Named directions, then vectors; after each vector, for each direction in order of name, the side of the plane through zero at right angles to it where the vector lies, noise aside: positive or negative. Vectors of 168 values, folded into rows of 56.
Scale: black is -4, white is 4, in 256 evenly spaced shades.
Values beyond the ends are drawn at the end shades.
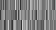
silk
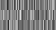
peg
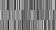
positive, negative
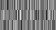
positive, positive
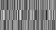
positive, positive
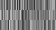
positive, negative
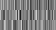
negative, negative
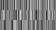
positive, positive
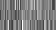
negative, positive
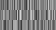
positive, positive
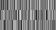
positive, positive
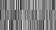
negative, positive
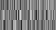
positive, positive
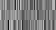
positive, negative
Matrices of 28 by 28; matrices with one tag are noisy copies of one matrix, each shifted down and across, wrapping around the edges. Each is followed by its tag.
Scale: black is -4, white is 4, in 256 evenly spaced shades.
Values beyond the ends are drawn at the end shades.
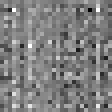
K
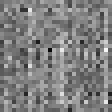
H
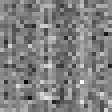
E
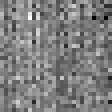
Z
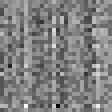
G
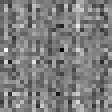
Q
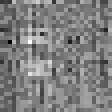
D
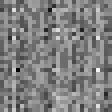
G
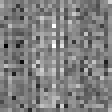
Z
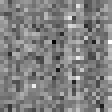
E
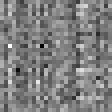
G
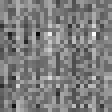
H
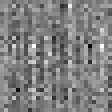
H
